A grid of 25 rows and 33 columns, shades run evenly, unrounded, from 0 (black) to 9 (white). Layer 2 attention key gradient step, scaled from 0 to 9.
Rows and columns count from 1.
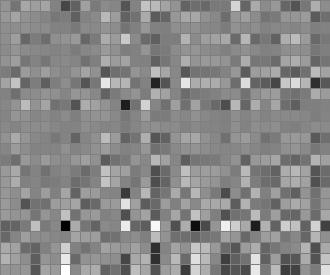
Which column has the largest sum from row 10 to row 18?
15
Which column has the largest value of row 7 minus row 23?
16
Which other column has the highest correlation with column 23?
13
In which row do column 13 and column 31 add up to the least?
10
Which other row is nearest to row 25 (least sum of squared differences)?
24
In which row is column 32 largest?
21
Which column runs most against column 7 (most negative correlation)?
4
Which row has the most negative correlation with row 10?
19
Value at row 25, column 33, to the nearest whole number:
8
